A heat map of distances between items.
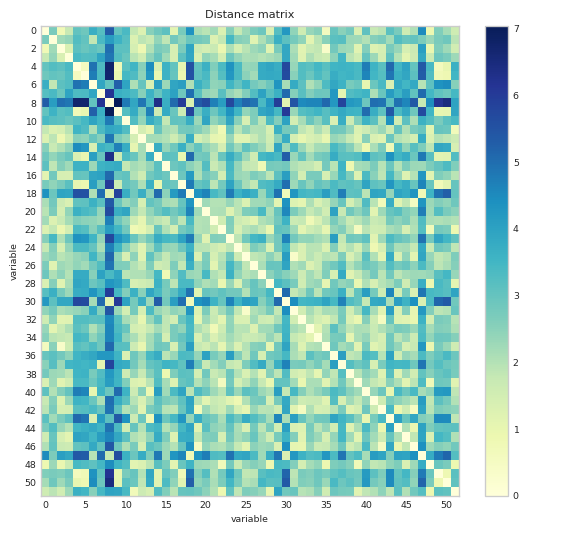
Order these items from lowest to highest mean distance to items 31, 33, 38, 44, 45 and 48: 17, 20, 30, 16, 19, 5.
19, 16, 20, 17, 5, 30
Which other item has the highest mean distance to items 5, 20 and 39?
8
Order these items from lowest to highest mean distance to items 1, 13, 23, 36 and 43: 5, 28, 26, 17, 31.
28, 26, 31, 17, 5
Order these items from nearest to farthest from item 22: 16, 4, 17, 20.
16, 20, 17, 4
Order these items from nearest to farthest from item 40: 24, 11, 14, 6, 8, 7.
6, 11, 24, 8, 7, 14
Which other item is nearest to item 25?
31
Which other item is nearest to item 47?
18
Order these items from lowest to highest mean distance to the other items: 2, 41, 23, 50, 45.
2, 41, 45, 50, 23
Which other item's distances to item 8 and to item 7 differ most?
37
